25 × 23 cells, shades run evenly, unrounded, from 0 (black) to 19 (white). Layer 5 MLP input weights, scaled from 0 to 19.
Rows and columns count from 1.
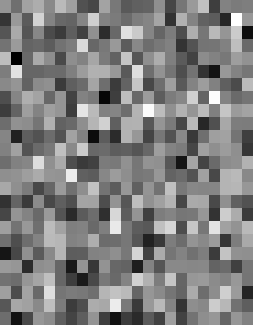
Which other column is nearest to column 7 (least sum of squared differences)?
1
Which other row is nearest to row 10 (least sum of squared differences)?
6
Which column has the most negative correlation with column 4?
21
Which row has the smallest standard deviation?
15
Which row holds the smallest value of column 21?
2
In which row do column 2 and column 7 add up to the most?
14
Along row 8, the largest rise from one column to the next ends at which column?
20
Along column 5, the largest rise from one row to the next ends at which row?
17
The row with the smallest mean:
25
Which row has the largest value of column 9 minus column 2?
5
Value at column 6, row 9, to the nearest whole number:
11
